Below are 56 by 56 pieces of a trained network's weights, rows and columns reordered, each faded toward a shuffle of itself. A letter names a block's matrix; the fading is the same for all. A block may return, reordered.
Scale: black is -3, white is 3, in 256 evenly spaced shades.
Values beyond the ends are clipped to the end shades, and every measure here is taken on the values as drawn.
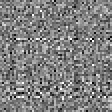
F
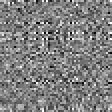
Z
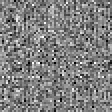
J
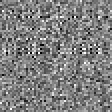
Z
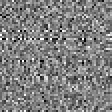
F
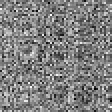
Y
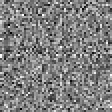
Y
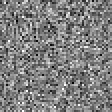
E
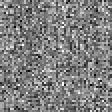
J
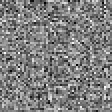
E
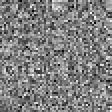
E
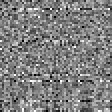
Z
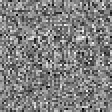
E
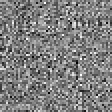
Y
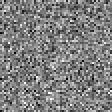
E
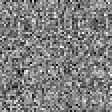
E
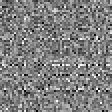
Z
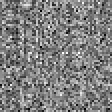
J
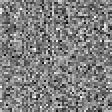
J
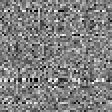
F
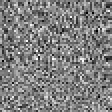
Y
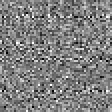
F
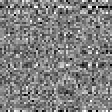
Z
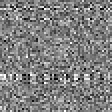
F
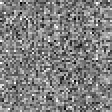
J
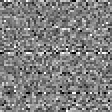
Z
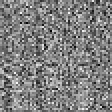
Y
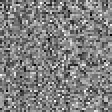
J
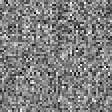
Y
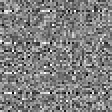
F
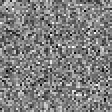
E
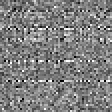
Z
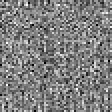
J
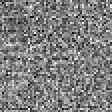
E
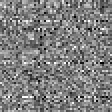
F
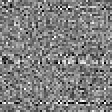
Z
